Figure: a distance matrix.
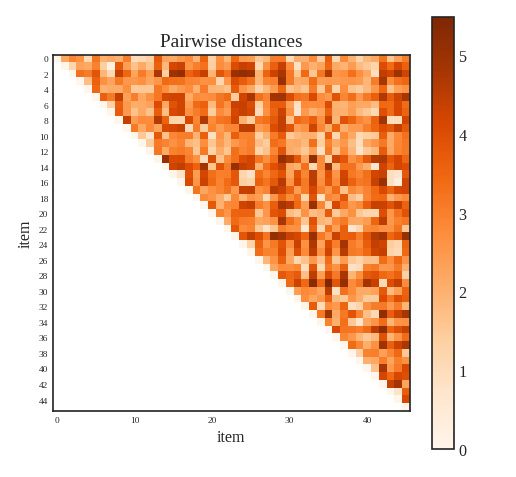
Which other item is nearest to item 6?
31
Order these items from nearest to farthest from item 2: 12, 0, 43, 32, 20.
20, 12, 0, 32, 43
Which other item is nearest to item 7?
1
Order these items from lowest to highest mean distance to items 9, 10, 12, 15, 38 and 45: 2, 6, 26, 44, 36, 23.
26, 36, 6, 44, 2, 23
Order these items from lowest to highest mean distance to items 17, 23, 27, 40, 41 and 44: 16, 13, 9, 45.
9, 16, 13, 45
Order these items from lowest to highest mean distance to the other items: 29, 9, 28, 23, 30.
30, 9, 28, 23, 29
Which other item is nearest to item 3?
21
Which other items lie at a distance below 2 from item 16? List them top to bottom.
8, 15, 24, 25, 43, 44
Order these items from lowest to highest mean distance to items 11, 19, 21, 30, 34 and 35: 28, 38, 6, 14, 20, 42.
38, 20, 6, 28, 14, 42
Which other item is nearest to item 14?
41
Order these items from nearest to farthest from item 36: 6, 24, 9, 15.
6, 15, 24, 9
